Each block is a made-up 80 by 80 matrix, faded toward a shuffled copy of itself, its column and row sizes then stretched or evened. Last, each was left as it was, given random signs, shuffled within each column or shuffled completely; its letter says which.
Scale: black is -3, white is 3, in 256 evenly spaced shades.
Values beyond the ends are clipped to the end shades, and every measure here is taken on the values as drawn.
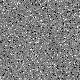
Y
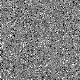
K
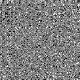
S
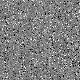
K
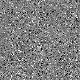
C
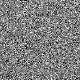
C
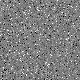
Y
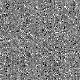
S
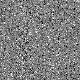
K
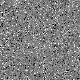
K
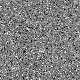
Y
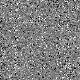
C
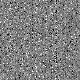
K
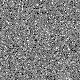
Y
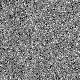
Y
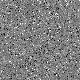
Y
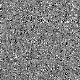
C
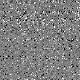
S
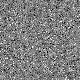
Y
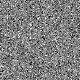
K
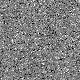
Y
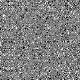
S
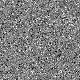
Y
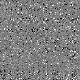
S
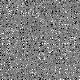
C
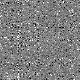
S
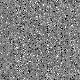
K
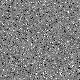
Y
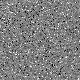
Y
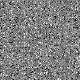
C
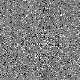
S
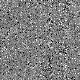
K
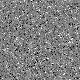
Y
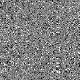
S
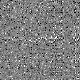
S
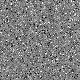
Y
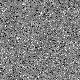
Y
